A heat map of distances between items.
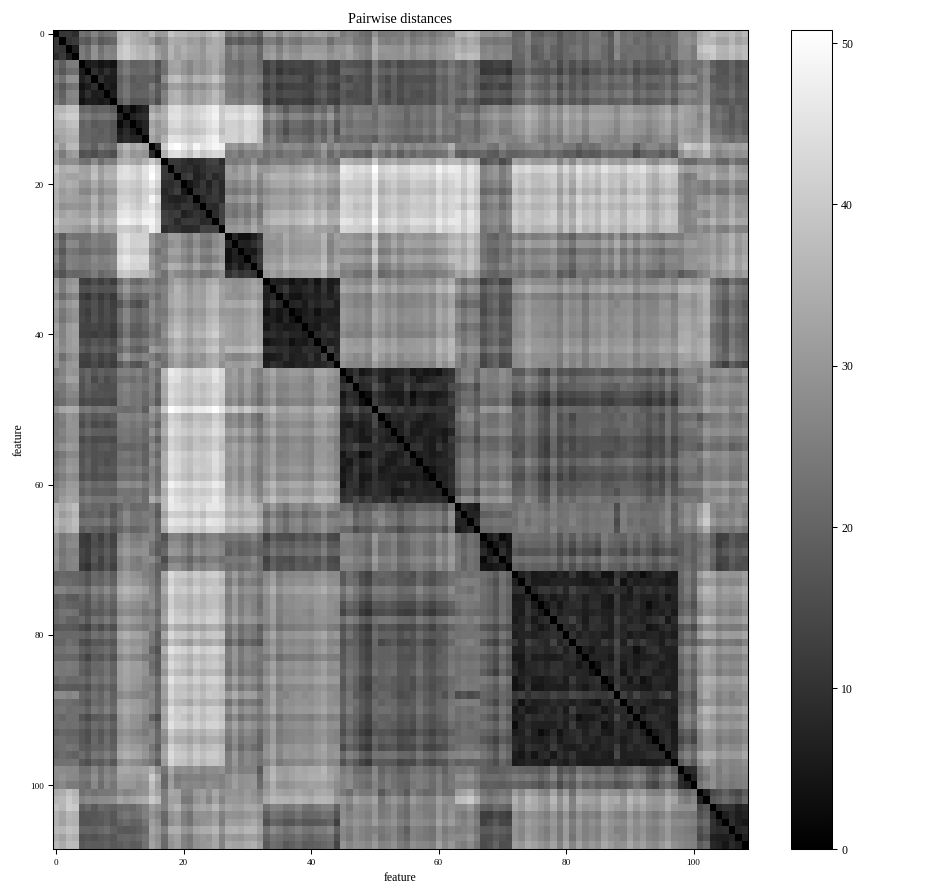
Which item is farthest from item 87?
18
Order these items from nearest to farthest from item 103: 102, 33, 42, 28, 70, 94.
102, 70, 33, 42, 94, 28
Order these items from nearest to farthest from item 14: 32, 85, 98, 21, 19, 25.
85, 98, 32, 21, 19, 25
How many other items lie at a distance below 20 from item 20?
9
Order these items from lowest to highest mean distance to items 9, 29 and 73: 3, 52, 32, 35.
32, 52, 35, 3
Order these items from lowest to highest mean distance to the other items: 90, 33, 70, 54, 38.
54, 70, 90, 33, 38
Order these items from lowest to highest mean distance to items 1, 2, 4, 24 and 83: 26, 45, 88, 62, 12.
88, 45, 26, 62, 12
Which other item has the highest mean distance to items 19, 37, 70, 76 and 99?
15
